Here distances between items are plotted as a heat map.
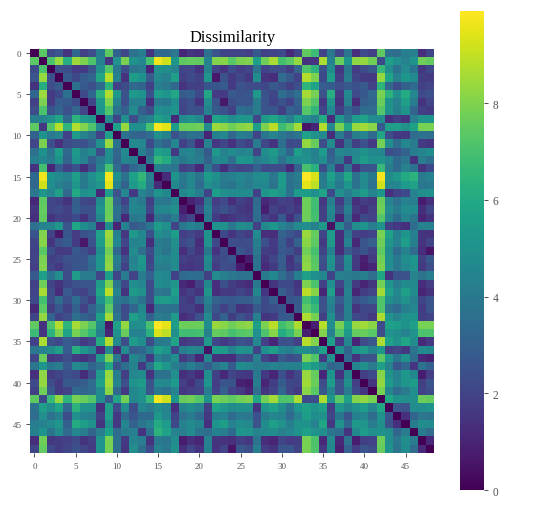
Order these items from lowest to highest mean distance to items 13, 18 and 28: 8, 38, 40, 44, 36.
40, 38, 44, 36, 8
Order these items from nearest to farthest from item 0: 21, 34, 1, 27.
27, 21, 34, 1
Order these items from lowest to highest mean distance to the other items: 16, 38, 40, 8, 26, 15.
26, 40, 38, 8, 16, 15
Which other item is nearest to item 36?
21
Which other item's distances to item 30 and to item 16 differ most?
15
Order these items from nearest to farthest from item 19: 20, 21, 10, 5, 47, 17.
47, 20, 5, 10, 21, 17
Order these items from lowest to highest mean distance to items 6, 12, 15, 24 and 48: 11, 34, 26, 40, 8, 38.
11, 26, 40, 38, 8, 34
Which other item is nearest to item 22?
3
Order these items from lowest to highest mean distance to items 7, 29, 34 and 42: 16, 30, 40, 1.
30, 1, 40, 16
